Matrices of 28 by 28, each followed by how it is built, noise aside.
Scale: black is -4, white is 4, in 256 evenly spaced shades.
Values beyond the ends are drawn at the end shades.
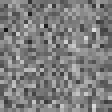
blocks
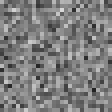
noise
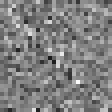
banded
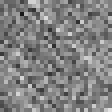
Toeplitz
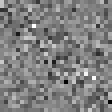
banded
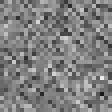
Toeplitz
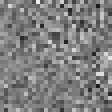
upper triangular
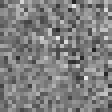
upper triangular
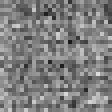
blocks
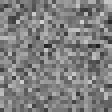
noise
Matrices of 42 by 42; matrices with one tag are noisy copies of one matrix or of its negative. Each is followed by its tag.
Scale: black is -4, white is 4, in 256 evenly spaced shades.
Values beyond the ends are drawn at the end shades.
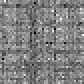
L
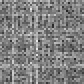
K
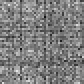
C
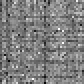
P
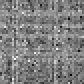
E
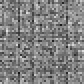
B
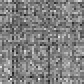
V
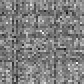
E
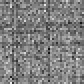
V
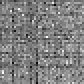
K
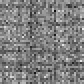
L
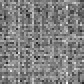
B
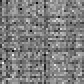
P
